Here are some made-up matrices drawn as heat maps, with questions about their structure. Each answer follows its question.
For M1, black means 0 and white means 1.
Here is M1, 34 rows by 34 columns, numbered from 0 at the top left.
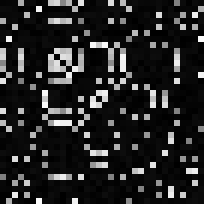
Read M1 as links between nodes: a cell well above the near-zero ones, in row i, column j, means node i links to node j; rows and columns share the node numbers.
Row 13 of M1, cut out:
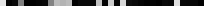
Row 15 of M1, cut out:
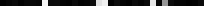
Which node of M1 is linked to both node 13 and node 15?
node 16
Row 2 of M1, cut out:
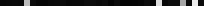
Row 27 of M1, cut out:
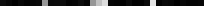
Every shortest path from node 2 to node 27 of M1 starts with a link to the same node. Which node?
node 32
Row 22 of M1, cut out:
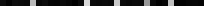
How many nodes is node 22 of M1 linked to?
5
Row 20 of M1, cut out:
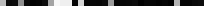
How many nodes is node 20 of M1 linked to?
9
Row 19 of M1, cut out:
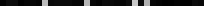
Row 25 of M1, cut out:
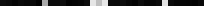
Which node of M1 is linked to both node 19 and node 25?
node 7
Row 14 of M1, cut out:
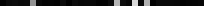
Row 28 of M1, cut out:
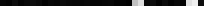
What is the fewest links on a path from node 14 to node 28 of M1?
2
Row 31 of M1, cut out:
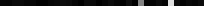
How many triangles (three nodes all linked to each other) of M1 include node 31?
1
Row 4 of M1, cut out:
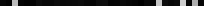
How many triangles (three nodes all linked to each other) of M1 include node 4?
6
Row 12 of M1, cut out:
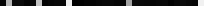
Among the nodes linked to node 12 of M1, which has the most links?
node 11
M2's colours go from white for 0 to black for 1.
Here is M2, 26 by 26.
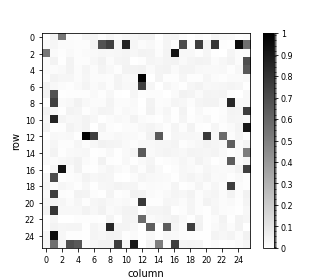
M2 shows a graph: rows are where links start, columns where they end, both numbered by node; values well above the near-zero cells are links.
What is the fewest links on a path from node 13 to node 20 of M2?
7
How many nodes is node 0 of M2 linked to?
1
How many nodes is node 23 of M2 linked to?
4
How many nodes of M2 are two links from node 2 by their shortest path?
1
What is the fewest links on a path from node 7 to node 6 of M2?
5
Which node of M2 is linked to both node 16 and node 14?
node 25
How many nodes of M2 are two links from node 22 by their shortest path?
4
